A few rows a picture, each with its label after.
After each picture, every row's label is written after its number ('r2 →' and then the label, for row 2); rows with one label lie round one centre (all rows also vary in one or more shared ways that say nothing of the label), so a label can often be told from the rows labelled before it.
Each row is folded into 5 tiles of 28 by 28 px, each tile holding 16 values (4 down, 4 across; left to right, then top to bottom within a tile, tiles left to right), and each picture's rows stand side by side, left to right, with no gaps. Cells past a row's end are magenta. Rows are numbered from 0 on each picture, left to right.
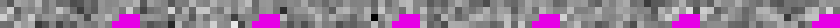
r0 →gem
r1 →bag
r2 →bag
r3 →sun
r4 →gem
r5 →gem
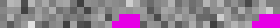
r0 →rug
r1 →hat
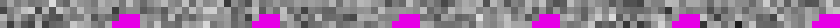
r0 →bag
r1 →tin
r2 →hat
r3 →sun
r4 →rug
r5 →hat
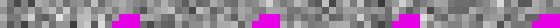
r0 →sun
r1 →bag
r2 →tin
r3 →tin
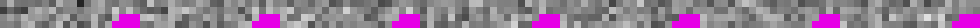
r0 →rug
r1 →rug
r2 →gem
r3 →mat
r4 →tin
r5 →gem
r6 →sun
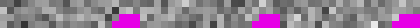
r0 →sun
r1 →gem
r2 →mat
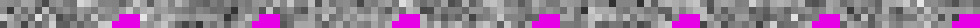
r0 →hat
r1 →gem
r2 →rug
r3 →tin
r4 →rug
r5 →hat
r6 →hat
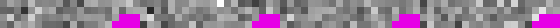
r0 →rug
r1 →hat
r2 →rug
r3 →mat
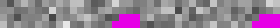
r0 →tin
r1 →bag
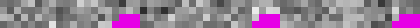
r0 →hat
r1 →rug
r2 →tin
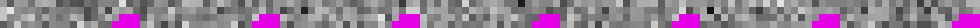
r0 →gem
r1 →mat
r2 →rug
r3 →tin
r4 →mat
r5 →hat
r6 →rug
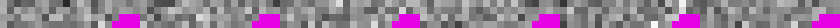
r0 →sun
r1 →sun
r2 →mat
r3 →hat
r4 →mat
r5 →mat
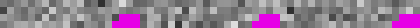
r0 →tin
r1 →mat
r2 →hat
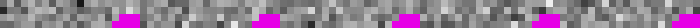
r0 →rug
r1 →mat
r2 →bag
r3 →bag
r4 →sun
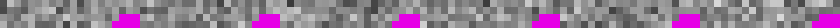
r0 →rug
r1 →rug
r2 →gem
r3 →sun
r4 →hat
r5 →tin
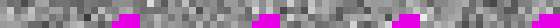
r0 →gem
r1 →rug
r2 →rug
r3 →gem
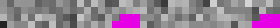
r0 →hat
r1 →sun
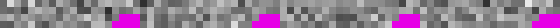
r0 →rug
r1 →mat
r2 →hat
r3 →sun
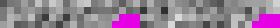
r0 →mat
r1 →rug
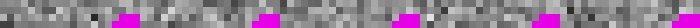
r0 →bag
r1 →gem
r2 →rug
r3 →rug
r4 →hat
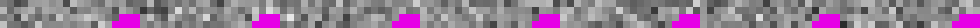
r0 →sun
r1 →rug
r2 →mat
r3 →sun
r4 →gem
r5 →sun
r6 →rug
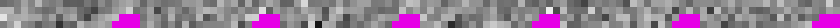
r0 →gem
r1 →mat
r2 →mat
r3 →gem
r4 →sun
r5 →hat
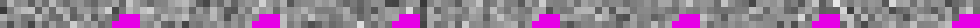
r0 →bag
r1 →gem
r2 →gem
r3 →mat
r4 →bag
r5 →tin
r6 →hat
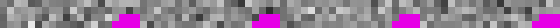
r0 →mat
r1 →tin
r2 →bag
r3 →rug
